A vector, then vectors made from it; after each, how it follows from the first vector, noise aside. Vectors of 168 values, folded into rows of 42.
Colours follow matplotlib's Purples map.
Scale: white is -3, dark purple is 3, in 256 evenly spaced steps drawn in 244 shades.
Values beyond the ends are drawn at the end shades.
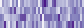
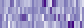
partly zeroed.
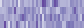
shrunk.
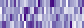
wrapped around.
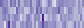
negated, shrunk.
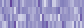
negated, shrunk.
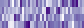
wrapped around.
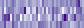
wrapped around, partly zeroed.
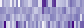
partly zeroed.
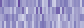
negated, shrunk.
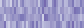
shrunk.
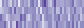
shrunk.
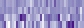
partly zeroed.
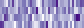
wrapped around.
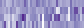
partly zeroed.
